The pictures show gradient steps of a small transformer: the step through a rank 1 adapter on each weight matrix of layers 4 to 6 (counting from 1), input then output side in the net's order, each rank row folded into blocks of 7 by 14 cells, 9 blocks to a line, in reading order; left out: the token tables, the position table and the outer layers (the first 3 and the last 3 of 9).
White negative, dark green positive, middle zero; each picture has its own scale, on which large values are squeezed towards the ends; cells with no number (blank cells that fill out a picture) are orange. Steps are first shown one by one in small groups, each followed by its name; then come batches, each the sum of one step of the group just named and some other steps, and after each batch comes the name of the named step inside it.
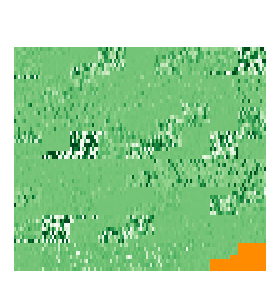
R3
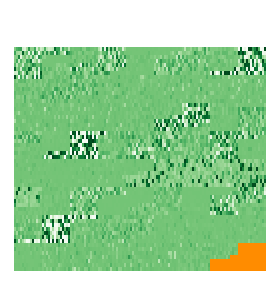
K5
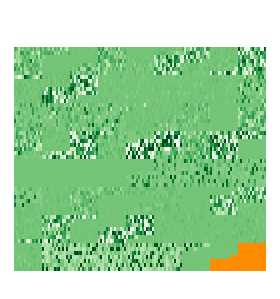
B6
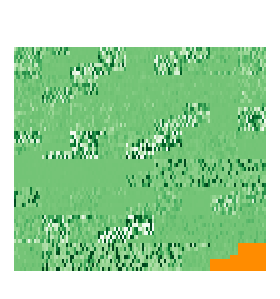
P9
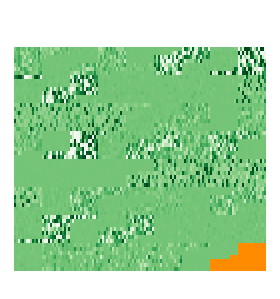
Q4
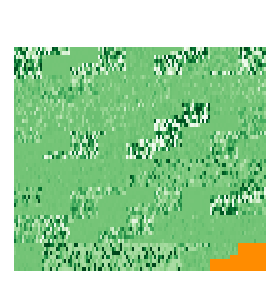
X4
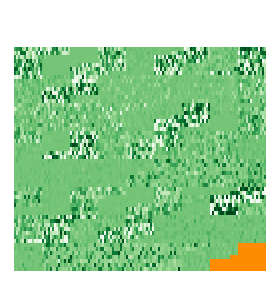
X4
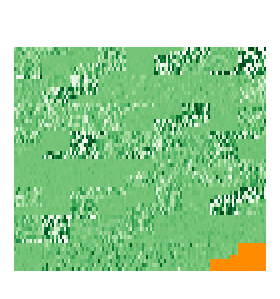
K5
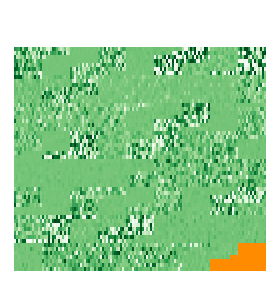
X4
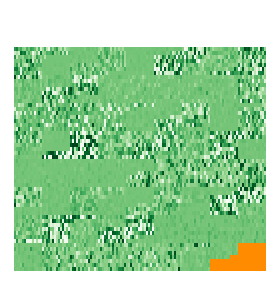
R3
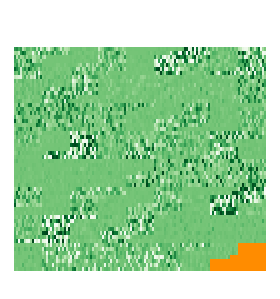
K5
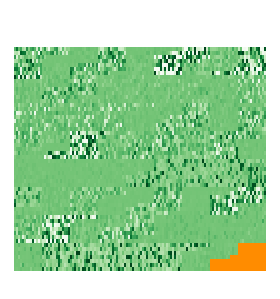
K5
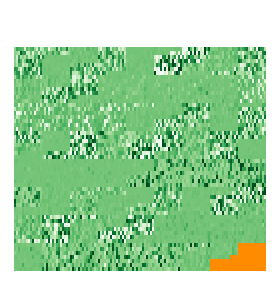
P9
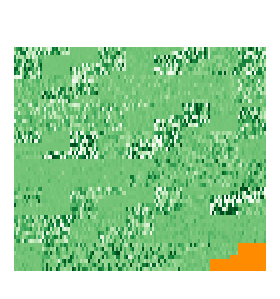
X4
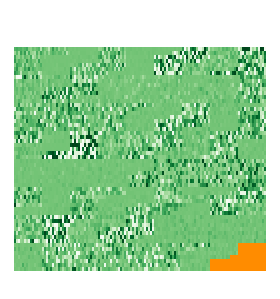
R3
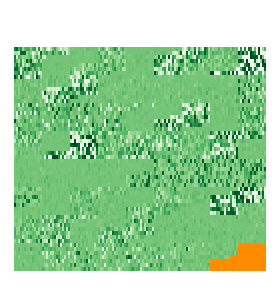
Q4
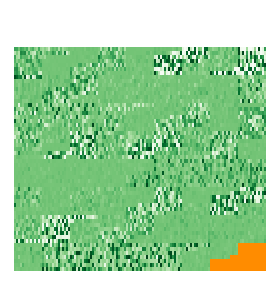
B6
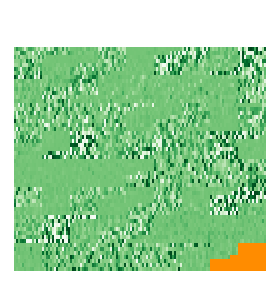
K5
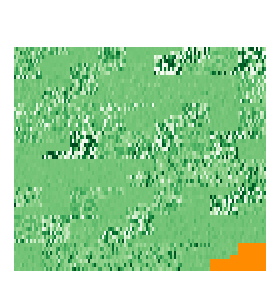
R3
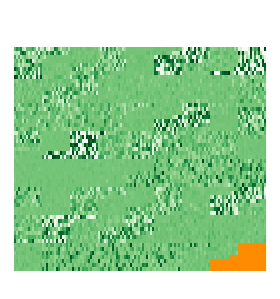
K5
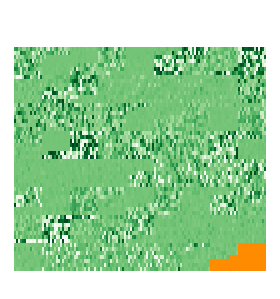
R3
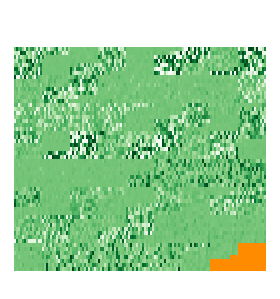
P9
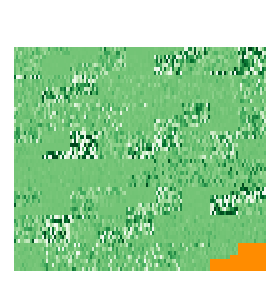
R3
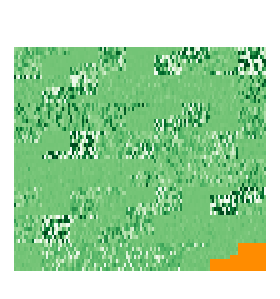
R3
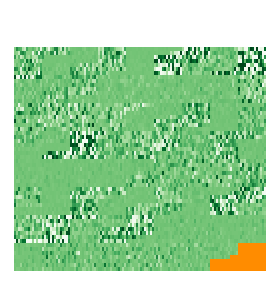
K5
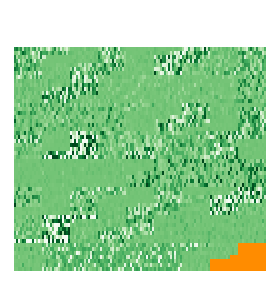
K5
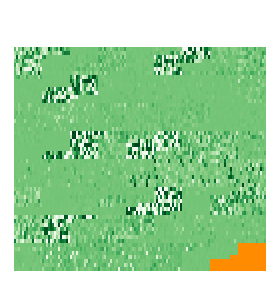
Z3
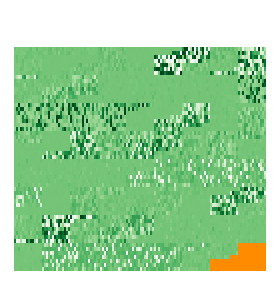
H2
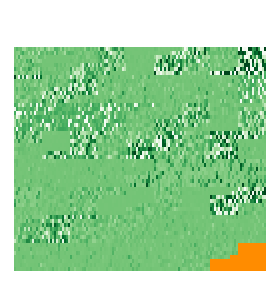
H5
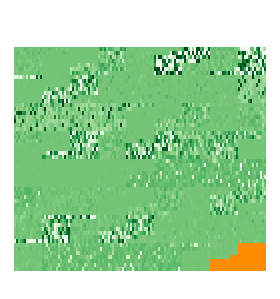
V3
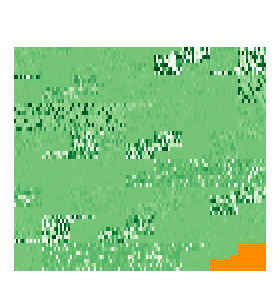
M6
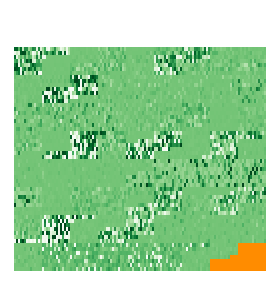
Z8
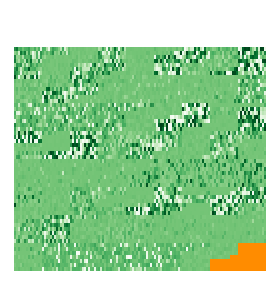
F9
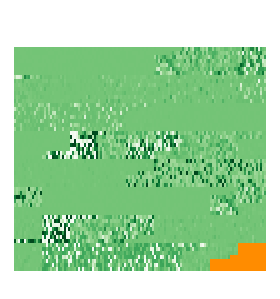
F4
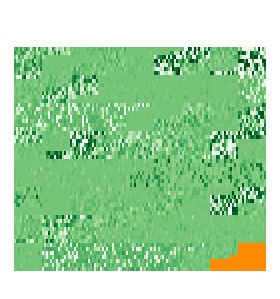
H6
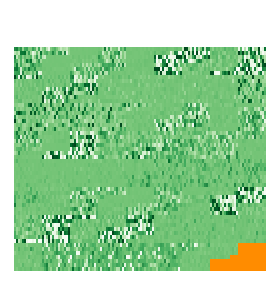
V3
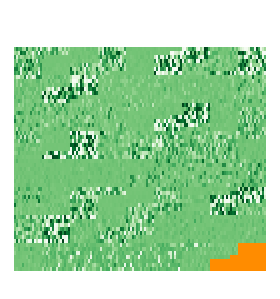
V3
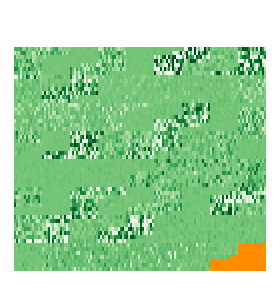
Z8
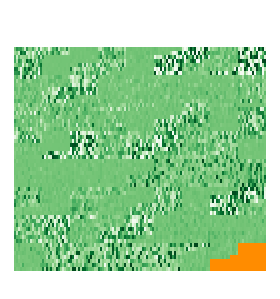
H6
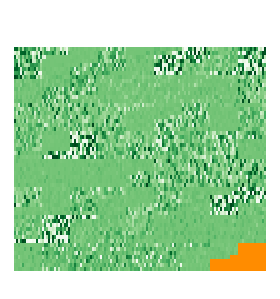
Z8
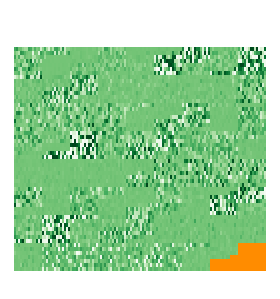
F4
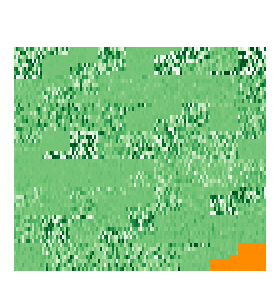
H2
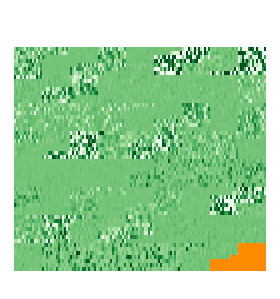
H5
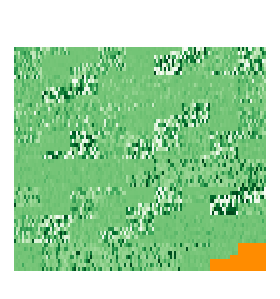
Z3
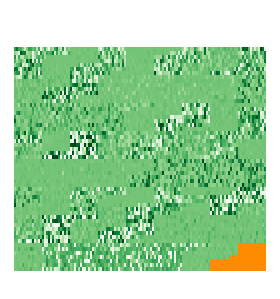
F9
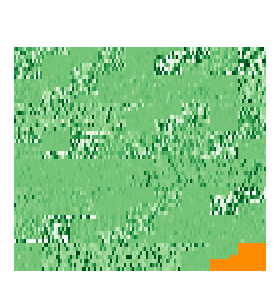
V3
